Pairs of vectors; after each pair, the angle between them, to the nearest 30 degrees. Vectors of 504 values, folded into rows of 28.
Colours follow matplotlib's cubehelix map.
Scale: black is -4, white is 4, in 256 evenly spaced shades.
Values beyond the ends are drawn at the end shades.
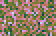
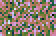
60 degrees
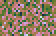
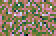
150 degrees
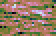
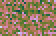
120 degrees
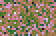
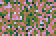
30 degrees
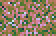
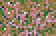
30 degrees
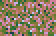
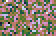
90 degrees
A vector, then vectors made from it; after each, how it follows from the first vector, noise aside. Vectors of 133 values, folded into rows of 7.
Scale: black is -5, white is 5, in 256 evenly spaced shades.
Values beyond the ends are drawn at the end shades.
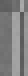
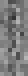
wrapped around, negated, partly zeroed.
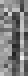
negated, scaled up.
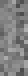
wrapped around, negated, partly zeroed.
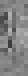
wrapped around, negated, partly zeroed.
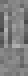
wrapped around, negated, partly zeroed.
